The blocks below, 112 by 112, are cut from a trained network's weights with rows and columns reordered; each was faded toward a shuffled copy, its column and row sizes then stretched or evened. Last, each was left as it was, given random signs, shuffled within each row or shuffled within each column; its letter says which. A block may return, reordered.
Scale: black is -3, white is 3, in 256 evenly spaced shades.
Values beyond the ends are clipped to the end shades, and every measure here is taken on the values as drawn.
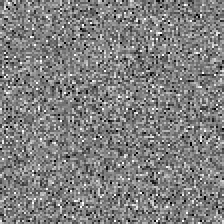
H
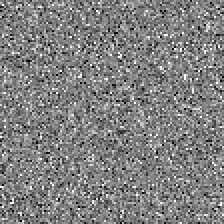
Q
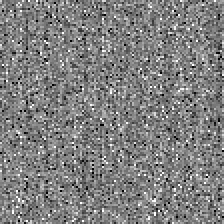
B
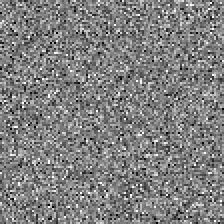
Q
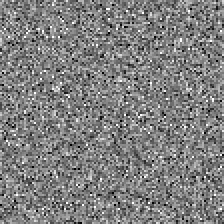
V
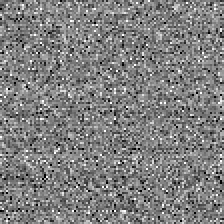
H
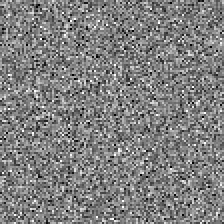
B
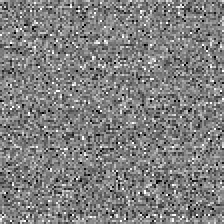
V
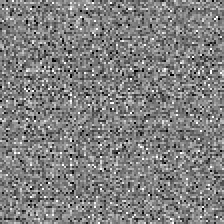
H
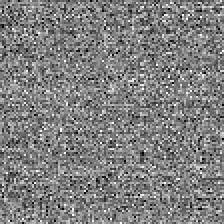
H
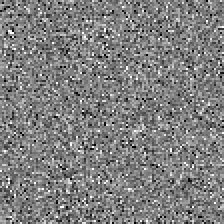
Q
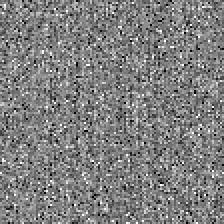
B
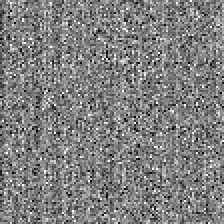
H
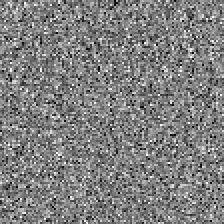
H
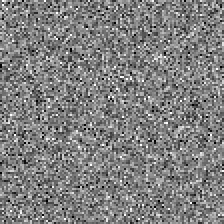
V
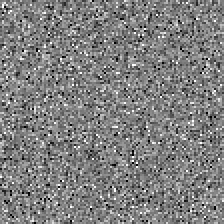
B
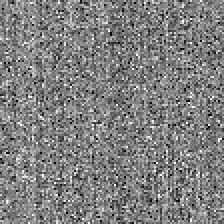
H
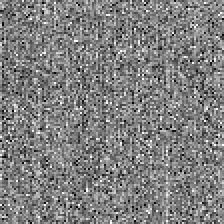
B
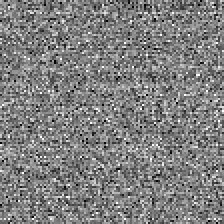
H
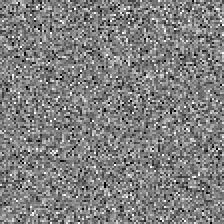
V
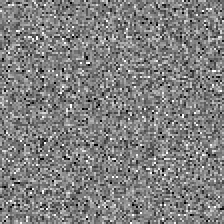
H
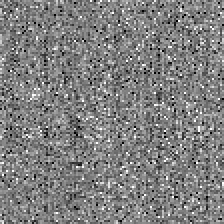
H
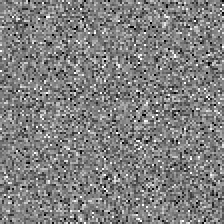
H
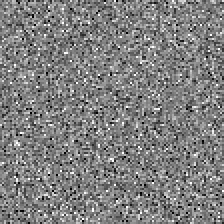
Q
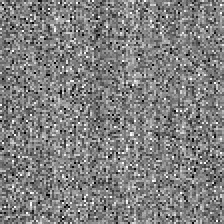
B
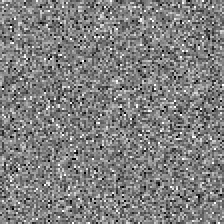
Q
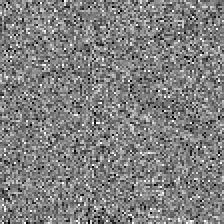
H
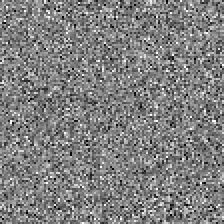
Q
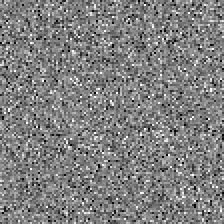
V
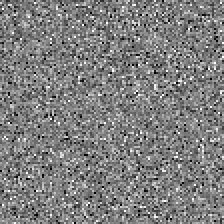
Q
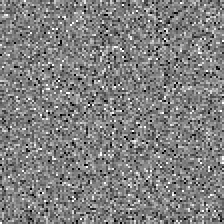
B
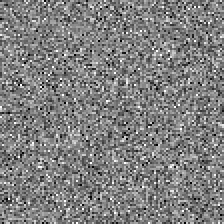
V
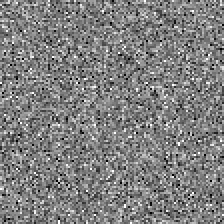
Q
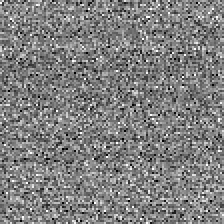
V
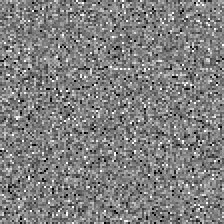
V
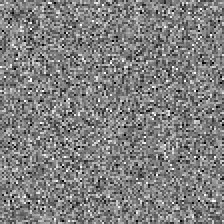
Q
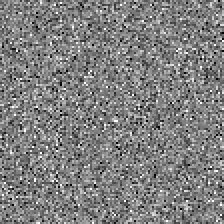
B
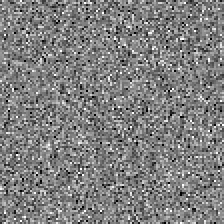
Q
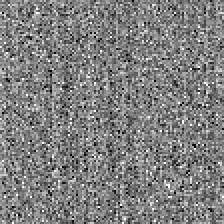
H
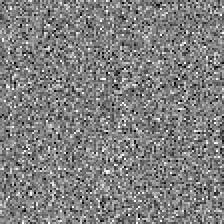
H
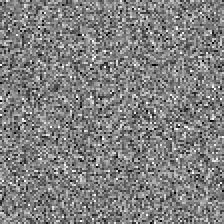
Q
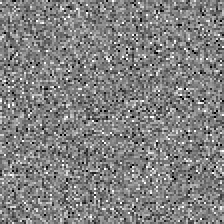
Q
